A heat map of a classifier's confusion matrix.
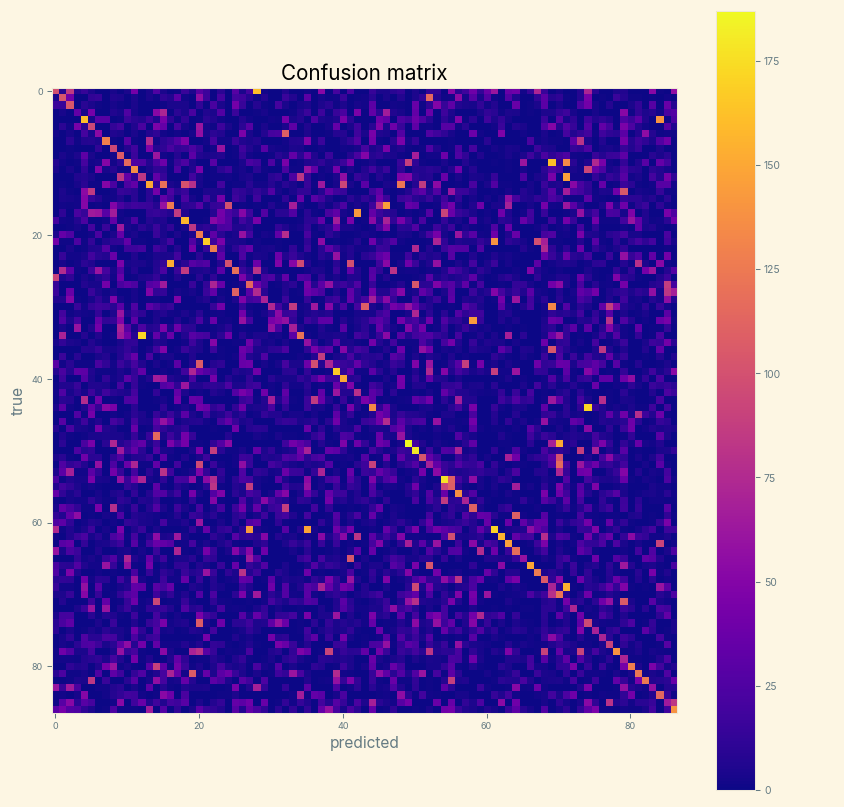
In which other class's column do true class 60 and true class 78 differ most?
38
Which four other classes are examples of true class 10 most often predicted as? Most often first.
69, 71, 49, 75
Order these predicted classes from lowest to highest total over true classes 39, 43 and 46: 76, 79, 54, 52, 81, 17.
81, 79, 17, 54, 76, 52
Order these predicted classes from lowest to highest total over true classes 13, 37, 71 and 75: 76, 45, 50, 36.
36, 45, 76, 50
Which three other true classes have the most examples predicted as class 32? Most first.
6, 58, 20
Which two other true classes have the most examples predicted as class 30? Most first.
43, 33
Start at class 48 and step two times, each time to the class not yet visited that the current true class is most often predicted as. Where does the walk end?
79
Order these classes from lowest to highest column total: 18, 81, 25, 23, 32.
81, 25, 23, 18, 32
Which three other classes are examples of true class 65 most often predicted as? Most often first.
41, 10, 27
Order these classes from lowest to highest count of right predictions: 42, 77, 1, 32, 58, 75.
32, 75, 42, 77, 1, 58
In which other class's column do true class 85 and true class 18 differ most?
77
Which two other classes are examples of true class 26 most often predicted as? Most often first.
0, 78
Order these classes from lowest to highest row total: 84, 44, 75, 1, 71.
75, 84, 1, 71, 44
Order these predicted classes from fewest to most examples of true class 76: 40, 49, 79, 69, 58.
49, 79, 58, 40, 69
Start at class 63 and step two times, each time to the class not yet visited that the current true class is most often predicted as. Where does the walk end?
34
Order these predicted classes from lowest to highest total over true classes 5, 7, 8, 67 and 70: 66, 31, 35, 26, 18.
31, 66, 18, 35, 26
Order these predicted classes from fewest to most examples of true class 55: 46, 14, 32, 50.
46, 32, 14, 50
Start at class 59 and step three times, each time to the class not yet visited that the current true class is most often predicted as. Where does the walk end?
42
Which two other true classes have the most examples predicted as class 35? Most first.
61, 50
